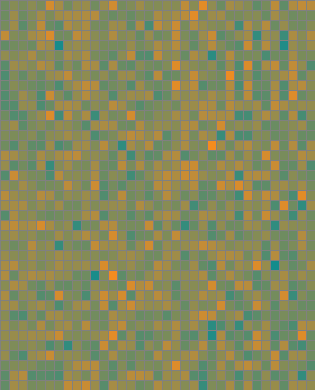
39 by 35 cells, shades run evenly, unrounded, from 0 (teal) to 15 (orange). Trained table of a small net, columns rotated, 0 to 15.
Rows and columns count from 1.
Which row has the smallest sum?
38
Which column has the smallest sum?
27
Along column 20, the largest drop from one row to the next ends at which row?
8
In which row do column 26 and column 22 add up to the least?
34
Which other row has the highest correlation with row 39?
9
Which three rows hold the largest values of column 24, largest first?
15, 29, 4
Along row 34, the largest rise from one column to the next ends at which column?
25
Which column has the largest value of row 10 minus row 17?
6
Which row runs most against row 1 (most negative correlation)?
31
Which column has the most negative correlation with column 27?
30
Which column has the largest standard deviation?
24
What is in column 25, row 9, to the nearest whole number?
6
